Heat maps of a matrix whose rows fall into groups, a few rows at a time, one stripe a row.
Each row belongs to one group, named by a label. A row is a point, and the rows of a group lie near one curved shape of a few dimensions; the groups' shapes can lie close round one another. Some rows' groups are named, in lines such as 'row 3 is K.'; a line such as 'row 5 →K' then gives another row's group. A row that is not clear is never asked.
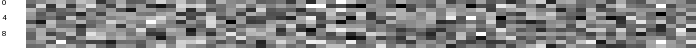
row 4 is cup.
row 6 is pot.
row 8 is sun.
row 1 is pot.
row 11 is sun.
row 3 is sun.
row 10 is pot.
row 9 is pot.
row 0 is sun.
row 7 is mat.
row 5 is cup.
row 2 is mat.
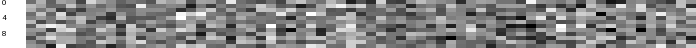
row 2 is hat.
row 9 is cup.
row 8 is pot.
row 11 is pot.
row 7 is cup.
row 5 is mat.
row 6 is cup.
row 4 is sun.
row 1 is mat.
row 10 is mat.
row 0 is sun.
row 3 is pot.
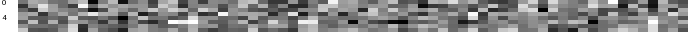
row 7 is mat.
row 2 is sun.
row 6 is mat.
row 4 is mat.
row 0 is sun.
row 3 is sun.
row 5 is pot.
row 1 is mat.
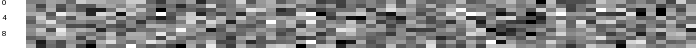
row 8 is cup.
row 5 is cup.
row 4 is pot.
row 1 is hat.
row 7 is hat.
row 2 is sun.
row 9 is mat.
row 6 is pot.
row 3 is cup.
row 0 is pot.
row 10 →cup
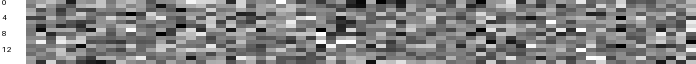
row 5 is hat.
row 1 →pot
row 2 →hat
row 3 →mat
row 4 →cup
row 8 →pot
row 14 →mat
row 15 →sun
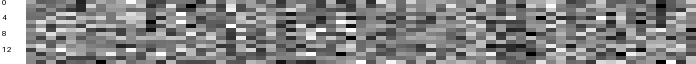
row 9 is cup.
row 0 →sun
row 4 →pot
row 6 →sun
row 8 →cup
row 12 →cup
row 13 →cup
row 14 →pot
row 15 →sun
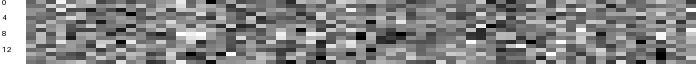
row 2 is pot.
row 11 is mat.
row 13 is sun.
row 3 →mat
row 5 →sun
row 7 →pot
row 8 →pot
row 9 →pot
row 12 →sun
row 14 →pot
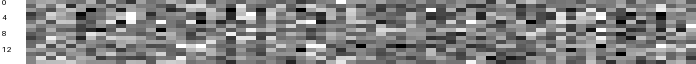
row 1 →pot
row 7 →sun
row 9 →mat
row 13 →cup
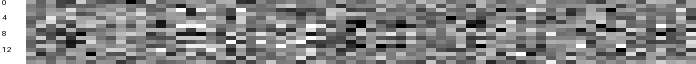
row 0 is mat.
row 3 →mat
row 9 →pot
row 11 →pot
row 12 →cup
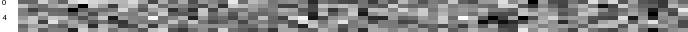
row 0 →pot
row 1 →mat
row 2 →sun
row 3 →sun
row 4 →cup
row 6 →mat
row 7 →sun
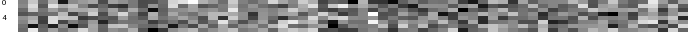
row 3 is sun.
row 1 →hat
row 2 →pot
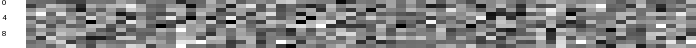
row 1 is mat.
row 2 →sun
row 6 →pot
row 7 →sun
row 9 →sun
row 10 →pot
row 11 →cup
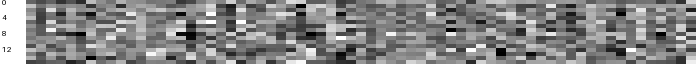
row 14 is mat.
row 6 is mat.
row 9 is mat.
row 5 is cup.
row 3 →hat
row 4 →mat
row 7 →cup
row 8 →sun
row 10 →pot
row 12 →cup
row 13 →cup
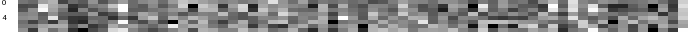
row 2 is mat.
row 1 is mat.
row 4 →pot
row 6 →sun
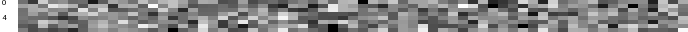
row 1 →cup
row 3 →pot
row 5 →mat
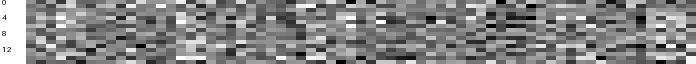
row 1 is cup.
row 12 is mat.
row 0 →cup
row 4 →cup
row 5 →sun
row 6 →hat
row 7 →mat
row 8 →mat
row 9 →hat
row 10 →pot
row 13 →hat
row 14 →pot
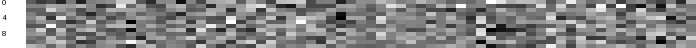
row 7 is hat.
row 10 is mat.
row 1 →sun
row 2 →mat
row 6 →cup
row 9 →mat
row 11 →hat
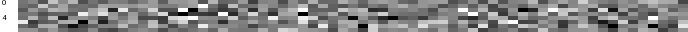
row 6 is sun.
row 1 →cup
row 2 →cup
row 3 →sun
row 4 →pot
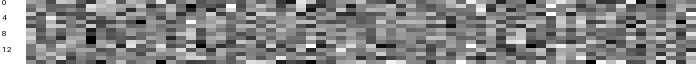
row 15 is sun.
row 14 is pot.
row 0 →cup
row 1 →sun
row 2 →sun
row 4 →mat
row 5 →mat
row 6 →mat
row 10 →mat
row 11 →cup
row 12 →sun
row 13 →mat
